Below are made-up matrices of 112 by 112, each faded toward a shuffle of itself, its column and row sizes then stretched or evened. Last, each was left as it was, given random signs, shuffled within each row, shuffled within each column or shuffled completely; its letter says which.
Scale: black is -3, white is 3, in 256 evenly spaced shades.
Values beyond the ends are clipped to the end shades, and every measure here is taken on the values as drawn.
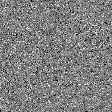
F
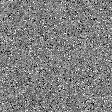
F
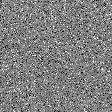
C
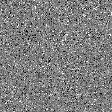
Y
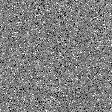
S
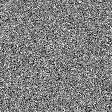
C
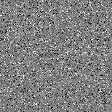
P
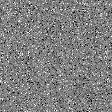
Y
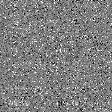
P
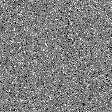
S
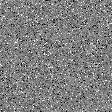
F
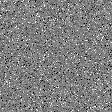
C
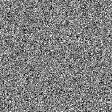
P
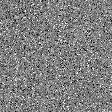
S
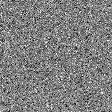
S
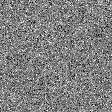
C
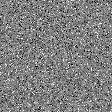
S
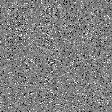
P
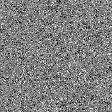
P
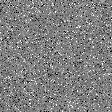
F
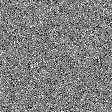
C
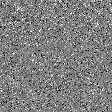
F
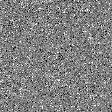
Y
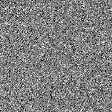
P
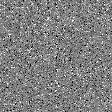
S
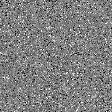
P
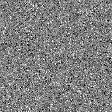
S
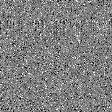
P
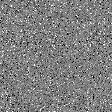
Y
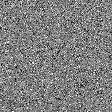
S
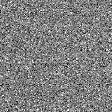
P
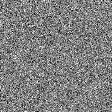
S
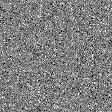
S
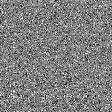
P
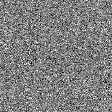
Y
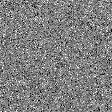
S
